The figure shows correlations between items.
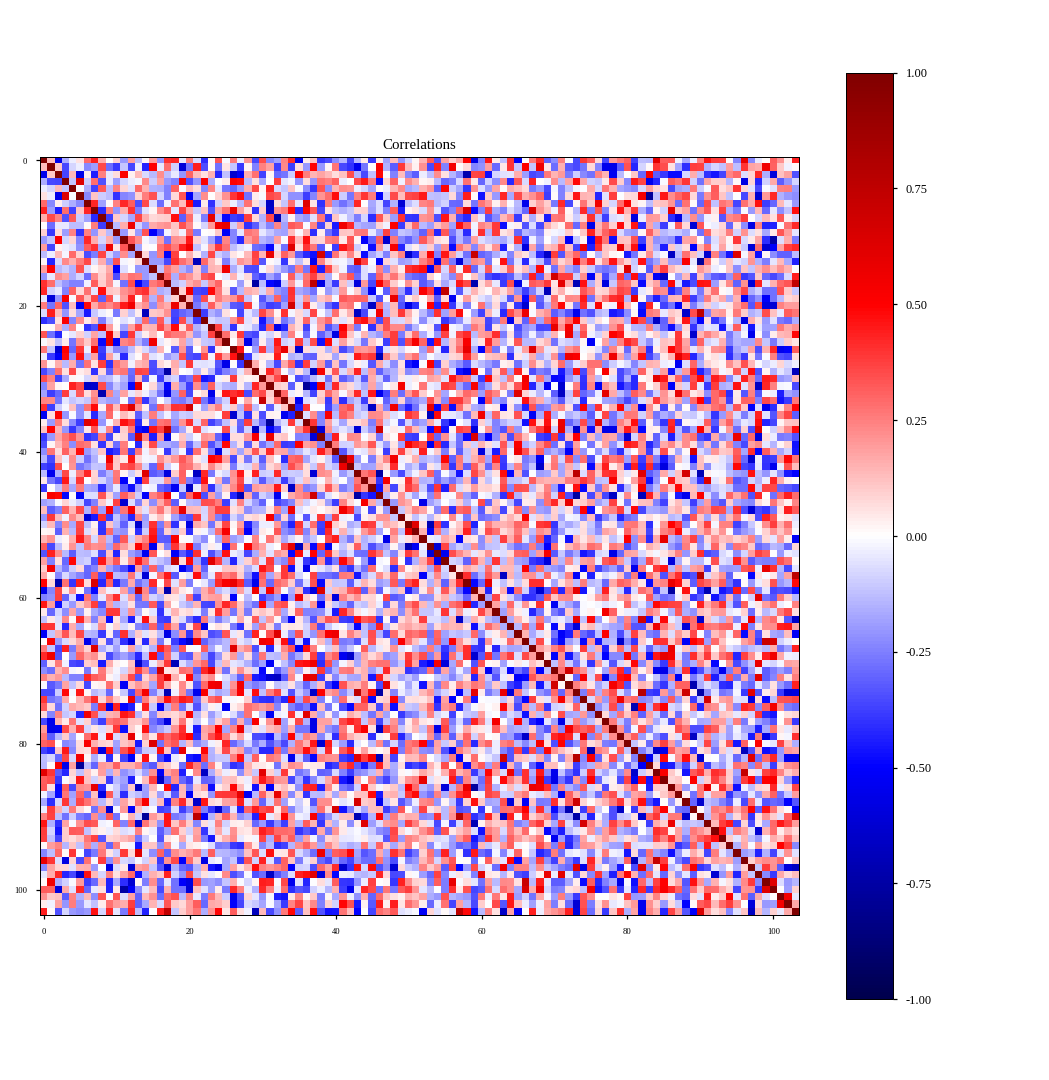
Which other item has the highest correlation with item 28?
53
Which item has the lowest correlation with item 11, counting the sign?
100
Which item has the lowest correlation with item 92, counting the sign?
98
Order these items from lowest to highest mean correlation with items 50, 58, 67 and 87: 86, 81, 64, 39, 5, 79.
64, 79, 39, 81, 5, 86
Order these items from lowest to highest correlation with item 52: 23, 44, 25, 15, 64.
44, 23, 64, 25, 15
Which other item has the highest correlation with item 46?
37
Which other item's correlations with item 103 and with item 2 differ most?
58
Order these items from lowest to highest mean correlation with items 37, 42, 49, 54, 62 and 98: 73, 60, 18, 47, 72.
73, 18, 72, 47, 60
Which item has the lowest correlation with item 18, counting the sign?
69
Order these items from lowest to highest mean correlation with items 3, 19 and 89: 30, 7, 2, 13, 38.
2, 30, 13, 7, 38
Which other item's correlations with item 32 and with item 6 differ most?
71
